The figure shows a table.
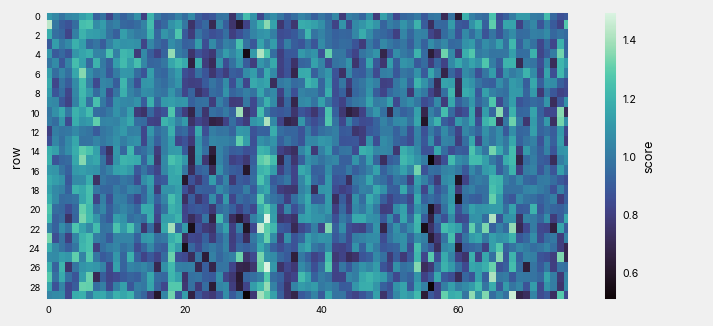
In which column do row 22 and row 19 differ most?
60
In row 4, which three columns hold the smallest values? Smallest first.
29, 56, 49
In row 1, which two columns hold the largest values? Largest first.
0, 32
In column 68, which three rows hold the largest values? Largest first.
29, 22, 11
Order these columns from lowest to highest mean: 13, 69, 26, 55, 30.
55, 69, 30, 13, 26
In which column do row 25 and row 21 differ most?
28
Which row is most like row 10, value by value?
25
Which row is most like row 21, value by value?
1
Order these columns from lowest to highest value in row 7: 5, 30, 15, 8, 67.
67, 8, 15, 30, 5
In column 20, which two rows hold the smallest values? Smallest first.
24, 17
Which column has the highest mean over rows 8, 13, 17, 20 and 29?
31
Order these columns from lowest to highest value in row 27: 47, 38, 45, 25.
45, 25, 38, 47
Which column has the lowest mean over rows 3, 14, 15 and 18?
21
